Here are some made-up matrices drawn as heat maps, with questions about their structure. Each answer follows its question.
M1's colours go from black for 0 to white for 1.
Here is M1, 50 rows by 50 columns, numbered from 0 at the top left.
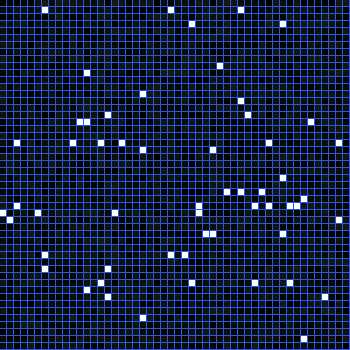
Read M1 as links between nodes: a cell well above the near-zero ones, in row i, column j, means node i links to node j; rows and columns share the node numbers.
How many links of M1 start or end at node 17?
4
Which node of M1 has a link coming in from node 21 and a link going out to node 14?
node 20
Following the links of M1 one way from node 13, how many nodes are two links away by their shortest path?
6
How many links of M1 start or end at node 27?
5
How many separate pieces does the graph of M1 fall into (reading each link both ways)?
11
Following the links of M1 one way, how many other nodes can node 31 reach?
6
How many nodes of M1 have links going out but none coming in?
7
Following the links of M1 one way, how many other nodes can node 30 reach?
7
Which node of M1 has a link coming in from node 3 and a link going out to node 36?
node 40
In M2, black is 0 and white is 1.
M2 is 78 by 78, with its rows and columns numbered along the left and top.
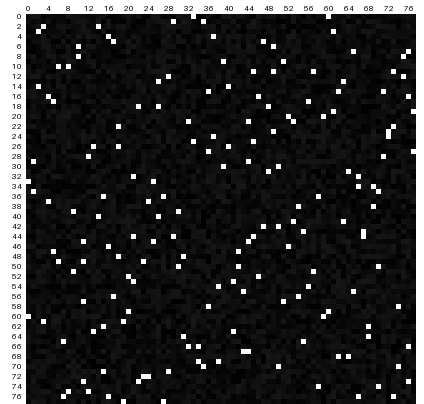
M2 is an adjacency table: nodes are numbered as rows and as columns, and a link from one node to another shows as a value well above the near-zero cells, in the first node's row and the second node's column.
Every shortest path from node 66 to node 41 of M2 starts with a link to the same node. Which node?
node 32
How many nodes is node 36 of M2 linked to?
3
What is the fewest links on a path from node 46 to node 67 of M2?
7
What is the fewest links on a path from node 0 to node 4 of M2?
7
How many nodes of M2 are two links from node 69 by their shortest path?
2
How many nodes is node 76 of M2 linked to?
4
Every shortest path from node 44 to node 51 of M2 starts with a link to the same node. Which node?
node 45
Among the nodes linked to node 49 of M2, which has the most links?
node 11
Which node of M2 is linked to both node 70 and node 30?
node 50
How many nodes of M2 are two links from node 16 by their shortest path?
5
